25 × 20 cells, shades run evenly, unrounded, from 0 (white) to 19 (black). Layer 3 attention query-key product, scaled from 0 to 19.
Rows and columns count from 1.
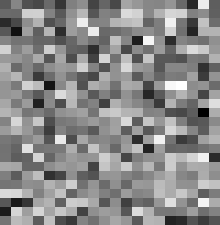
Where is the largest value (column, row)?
19, 13
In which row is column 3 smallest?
17
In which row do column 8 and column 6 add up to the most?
20
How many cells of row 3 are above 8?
12
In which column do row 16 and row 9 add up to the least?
6
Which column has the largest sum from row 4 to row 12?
4
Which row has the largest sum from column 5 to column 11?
1
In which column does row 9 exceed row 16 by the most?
15
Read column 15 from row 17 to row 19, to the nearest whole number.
7 8 10
